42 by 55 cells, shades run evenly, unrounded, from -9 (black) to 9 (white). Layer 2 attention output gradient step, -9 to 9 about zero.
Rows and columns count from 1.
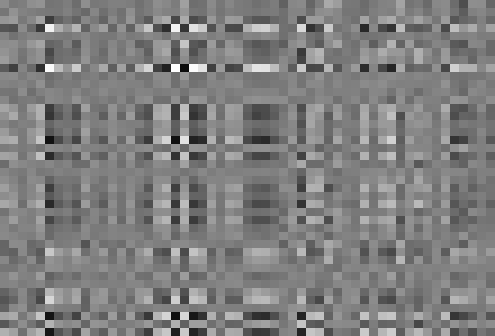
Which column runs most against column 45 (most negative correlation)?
46
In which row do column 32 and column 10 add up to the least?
31
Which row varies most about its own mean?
9
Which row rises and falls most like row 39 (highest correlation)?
21
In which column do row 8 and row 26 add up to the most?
47
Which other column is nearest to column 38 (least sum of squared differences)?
33
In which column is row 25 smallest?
6
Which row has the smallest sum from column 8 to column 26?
18
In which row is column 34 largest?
4
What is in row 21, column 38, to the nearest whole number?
2
